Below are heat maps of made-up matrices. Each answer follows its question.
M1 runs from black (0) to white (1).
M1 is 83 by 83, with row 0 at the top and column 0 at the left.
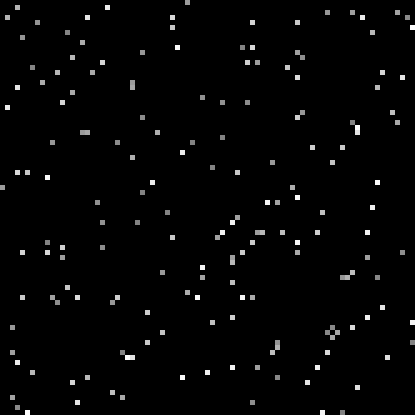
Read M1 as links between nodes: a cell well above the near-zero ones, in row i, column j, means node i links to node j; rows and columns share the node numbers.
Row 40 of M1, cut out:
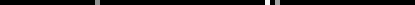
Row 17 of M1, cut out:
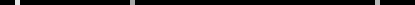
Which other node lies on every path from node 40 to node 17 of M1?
node 55
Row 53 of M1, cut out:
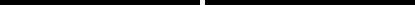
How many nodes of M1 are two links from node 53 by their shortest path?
2
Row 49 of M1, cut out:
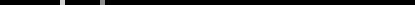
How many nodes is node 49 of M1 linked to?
2
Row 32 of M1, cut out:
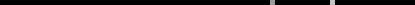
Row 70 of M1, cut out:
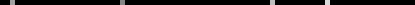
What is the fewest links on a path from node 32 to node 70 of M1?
2
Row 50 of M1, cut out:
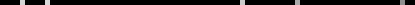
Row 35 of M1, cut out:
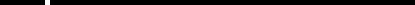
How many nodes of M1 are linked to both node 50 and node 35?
1
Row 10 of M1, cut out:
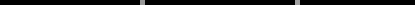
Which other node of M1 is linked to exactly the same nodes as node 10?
node 23
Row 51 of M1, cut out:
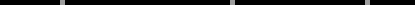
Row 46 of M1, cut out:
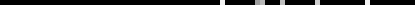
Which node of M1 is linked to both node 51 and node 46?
node 73
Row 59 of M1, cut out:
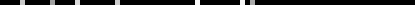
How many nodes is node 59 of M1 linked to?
7
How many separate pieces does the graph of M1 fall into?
8
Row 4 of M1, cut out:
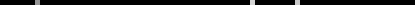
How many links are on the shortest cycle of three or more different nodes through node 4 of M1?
3
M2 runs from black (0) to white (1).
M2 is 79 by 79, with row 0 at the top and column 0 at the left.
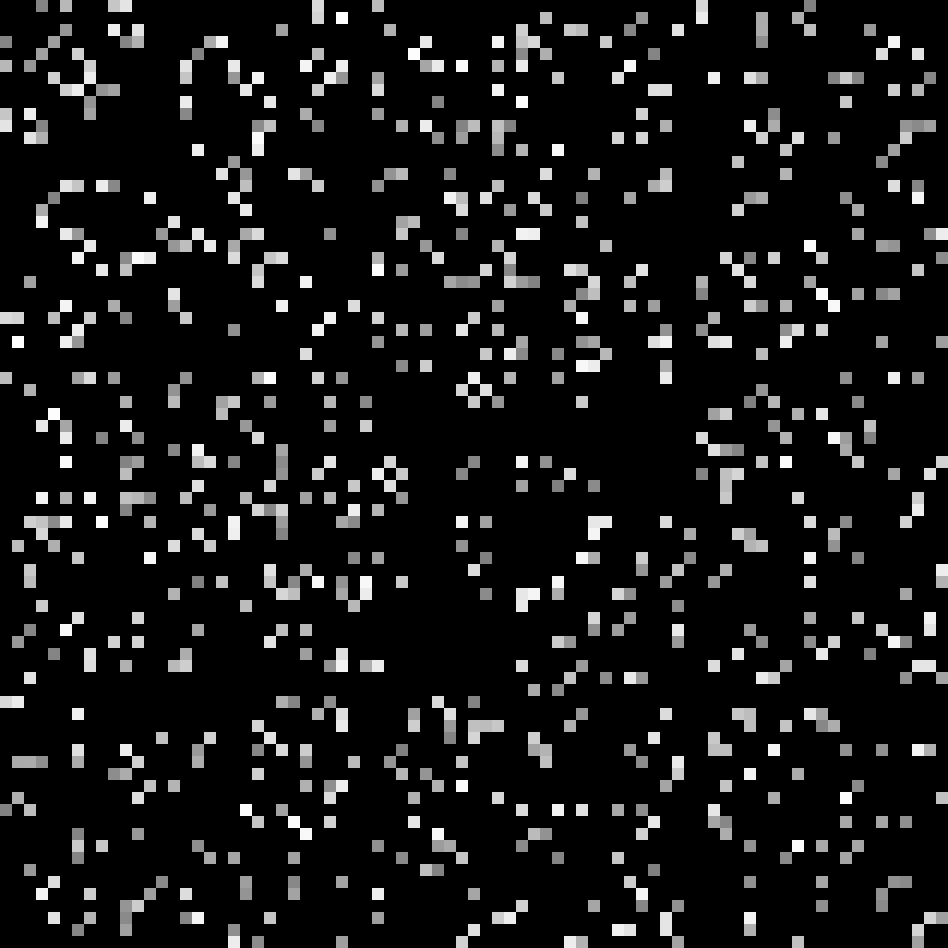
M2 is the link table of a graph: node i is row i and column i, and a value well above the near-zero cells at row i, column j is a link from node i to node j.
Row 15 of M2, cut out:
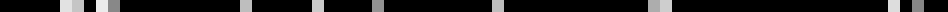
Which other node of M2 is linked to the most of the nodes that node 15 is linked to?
node 7
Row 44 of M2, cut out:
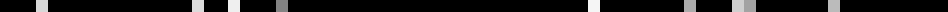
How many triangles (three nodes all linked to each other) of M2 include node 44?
4
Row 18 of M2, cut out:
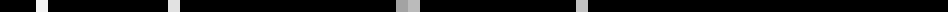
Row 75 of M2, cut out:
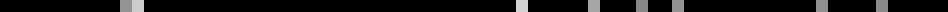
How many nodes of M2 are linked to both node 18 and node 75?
0
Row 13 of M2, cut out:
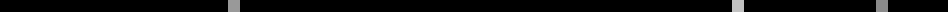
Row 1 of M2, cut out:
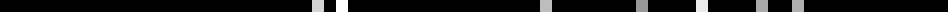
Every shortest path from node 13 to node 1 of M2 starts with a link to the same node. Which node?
node 73
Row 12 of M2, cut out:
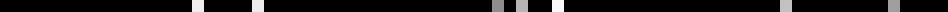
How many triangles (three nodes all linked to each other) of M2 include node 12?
0
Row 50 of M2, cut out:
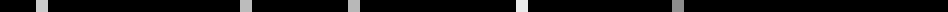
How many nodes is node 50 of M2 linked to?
5
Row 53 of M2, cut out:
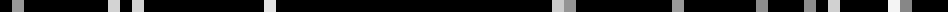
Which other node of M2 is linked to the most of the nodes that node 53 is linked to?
node 2
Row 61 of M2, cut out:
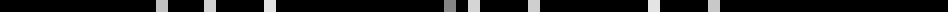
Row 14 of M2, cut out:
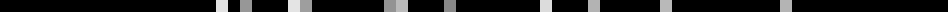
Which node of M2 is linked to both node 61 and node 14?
node 37
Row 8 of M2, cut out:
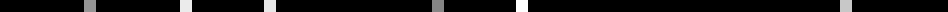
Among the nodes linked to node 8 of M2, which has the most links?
node 43
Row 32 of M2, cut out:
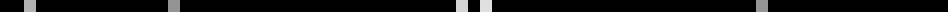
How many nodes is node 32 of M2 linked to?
5
